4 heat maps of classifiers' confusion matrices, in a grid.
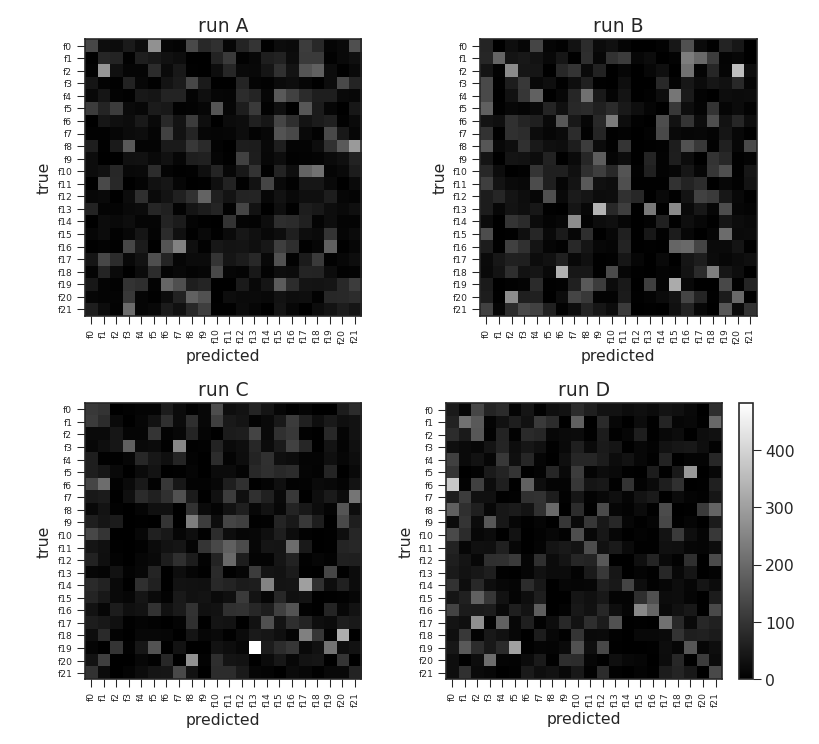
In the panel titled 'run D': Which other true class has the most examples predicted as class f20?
f8
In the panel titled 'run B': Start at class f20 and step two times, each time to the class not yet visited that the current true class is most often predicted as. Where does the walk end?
f16
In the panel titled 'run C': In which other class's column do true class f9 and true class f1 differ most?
f8
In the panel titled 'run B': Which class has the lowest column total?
f12
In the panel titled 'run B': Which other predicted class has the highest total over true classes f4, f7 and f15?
f0
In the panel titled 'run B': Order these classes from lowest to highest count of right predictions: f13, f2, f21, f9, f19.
f21, f19, f9, f13, f2
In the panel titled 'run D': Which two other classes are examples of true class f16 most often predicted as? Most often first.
f15, f7
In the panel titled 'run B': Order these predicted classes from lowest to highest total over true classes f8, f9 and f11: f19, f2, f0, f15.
f2, f19, f15, f0
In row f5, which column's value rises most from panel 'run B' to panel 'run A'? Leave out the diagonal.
f17
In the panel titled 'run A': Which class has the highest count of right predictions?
f0
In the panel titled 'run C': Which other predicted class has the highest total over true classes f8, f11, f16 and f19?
f13
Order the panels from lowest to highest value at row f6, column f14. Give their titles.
run C, run A, run D, run B
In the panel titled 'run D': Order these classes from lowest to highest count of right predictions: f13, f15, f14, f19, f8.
f13, f15, f14, f19, f8
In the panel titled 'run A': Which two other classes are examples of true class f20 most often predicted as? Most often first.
f8, f9
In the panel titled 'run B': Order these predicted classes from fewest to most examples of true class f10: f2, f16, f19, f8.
f2, f16, f8, f19
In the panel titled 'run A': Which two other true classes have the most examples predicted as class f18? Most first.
f10, f2
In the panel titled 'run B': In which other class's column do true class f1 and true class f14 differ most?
f7
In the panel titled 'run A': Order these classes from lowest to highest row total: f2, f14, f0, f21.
f14, f21, f2, f0
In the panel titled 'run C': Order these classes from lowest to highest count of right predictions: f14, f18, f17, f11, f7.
f17, f18, f7, f11, f14
